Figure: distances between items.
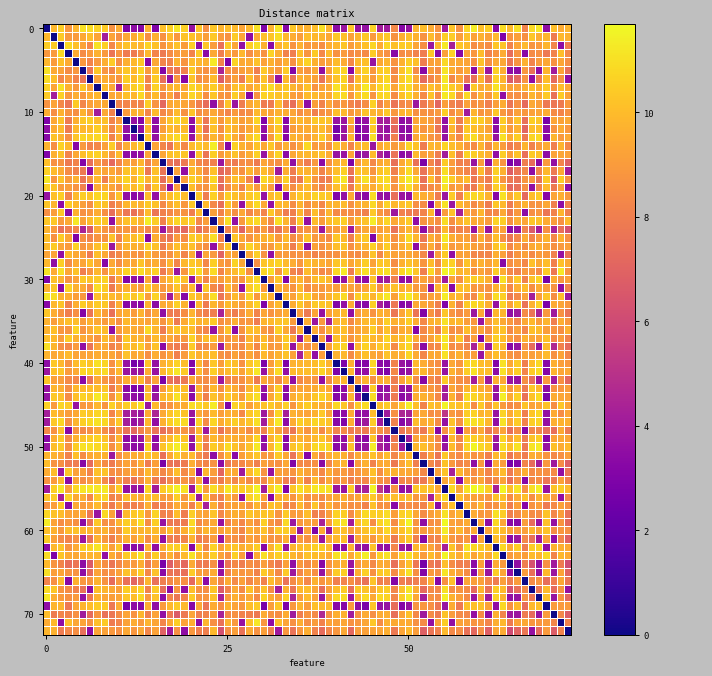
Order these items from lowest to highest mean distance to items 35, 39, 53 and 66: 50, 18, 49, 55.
18, 49, 50, 55
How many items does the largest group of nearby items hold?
19
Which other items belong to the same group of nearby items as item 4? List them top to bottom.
14, 25, 45
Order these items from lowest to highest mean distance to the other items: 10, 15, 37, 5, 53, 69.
69, 15, 5, 53, 10, 37
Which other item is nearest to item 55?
33
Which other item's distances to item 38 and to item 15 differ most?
0
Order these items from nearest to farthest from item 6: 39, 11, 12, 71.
71, 39, 12, 11
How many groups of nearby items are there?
11
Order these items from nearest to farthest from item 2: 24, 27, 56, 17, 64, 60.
27, 56, 24, 64, 60, 17
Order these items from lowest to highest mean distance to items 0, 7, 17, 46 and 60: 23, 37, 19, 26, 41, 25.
41, 37, 19, 25, 26, 23
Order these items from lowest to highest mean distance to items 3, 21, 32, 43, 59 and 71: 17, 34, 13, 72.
72, 34, 17, 13
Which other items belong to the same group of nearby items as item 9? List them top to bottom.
23, 26, 36, 51
